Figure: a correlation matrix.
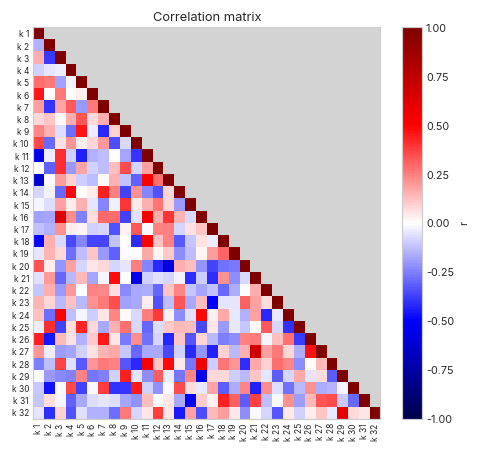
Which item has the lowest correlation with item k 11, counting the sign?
k 1
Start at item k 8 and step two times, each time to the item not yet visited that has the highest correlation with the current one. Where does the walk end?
k 27
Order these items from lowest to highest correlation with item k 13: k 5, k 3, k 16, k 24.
k 5, k 24, k 3, k 16
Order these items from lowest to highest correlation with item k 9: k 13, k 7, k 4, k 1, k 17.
k 7, k 4, k 13, k 17, k 1
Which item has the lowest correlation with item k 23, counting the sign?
k 17
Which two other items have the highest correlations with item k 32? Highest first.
k 29, k 12
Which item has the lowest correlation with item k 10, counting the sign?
k 21
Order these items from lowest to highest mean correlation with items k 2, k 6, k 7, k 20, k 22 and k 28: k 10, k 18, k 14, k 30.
k 18, k 10, k 30, k 14
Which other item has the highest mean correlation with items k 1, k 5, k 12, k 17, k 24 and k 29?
k 9
